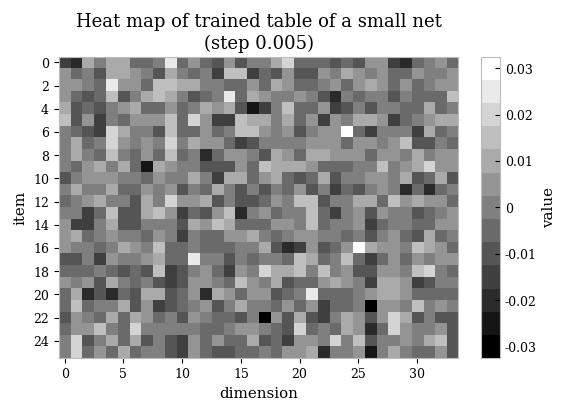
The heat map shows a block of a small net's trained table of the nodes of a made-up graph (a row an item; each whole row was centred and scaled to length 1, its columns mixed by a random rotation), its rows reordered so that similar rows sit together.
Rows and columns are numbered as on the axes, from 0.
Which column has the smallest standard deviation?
27
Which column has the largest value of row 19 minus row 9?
7
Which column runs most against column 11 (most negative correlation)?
14
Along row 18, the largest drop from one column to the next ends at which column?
9
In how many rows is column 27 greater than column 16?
17
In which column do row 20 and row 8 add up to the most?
21
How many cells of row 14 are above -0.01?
28
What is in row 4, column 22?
0.005
